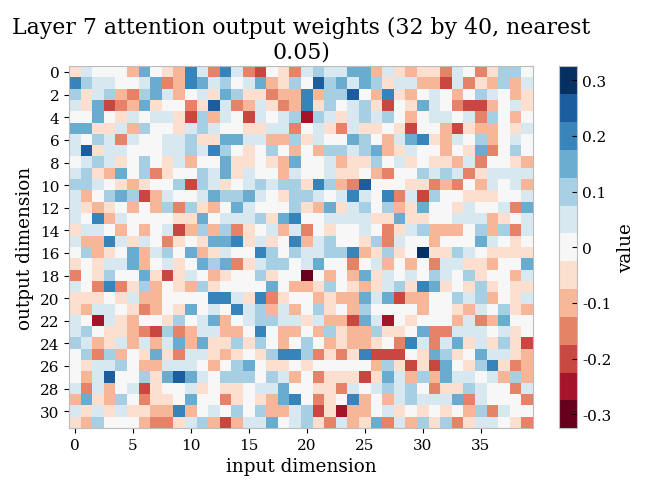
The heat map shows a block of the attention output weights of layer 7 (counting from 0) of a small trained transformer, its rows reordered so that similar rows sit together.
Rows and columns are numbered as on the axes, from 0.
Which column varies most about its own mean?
27
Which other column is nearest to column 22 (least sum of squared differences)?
0
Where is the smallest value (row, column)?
18, 20
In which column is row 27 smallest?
25
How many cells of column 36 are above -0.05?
16
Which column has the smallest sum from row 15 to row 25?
2
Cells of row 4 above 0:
19
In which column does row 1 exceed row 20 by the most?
21
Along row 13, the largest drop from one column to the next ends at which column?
3
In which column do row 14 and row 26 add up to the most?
35
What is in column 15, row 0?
-0.15
